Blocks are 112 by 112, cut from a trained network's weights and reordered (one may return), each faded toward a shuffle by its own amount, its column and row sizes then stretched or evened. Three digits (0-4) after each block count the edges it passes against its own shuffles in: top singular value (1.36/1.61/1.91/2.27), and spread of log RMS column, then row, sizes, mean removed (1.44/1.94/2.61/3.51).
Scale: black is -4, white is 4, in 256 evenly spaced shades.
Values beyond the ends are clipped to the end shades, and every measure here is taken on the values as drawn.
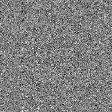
1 2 0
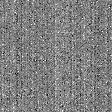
3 1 0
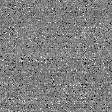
1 1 1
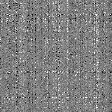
3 3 2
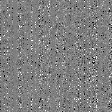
0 4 1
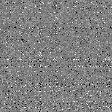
0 1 3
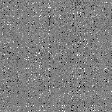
0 3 2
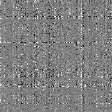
3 3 3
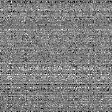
4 2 3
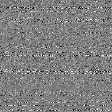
1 0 4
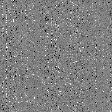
0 3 0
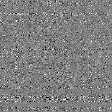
1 2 4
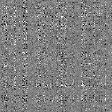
2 4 3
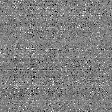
2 1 2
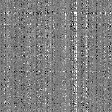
4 4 2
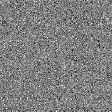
1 2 2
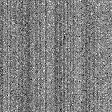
4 0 0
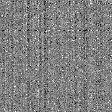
3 1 1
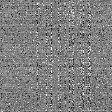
2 3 0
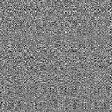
4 2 3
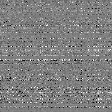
2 1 4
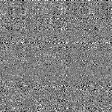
3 2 4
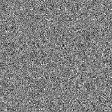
1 1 2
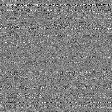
3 0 4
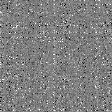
0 2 2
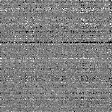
4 2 3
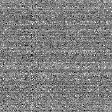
3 2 1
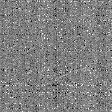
2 1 2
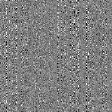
2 4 1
